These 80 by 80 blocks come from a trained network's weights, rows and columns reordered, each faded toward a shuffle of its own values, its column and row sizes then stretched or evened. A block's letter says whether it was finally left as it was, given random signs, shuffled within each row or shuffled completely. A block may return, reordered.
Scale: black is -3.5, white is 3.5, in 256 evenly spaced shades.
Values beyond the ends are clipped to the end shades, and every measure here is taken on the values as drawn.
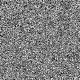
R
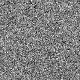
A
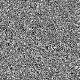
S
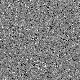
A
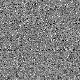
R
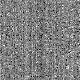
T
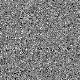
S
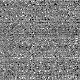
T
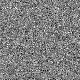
R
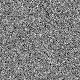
A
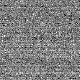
T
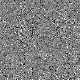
S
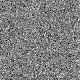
A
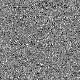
R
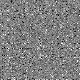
S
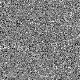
S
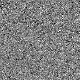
S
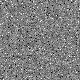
A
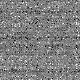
T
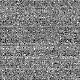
T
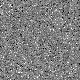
A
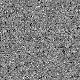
R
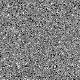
R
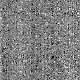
T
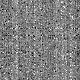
T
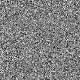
S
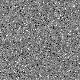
A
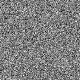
R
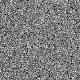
S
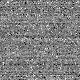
R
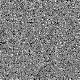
R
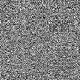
T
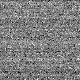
R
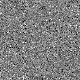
S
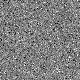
A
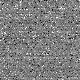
R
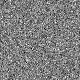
A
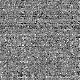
T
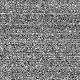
T
